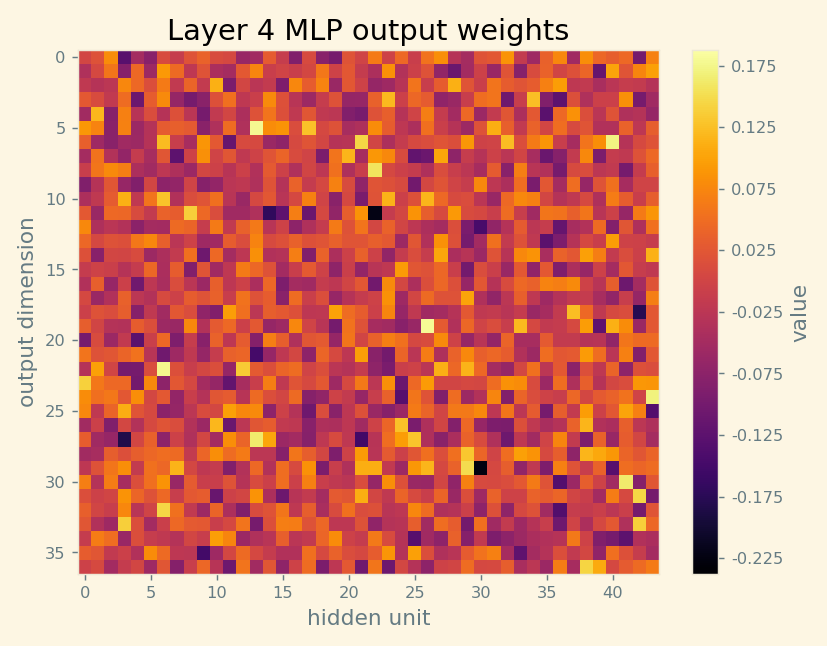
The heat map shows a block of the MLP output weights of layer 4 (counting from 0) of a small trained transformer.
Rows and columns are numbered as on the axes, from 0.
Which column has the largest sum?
38
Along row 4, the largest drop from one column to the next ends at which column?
2
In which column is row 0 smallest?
3
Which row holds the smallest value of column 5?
0
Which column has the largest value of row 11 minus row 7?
25
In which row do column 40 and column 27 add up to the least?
34
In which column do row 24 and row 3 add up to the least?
32
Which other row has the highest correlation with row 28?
6
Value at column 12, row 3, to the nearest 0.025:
-0.025
